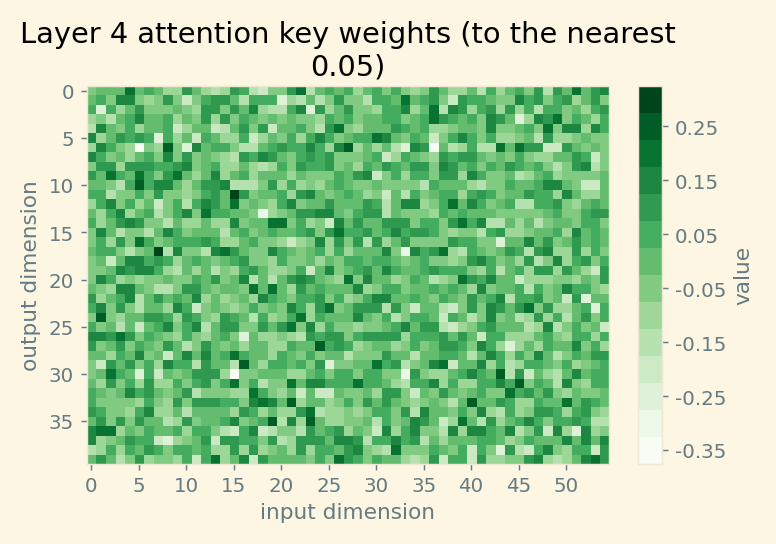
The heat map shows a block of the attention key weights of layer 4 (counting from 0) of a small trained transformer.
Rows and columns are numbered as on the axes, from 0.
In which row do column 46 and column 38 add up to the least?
25
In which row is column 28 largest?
31
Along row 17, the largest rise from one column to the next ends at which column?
34
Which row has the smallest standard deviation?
18
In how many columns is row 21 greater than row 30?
28
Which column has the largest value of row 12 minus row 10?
15
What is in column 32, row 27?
-0.1
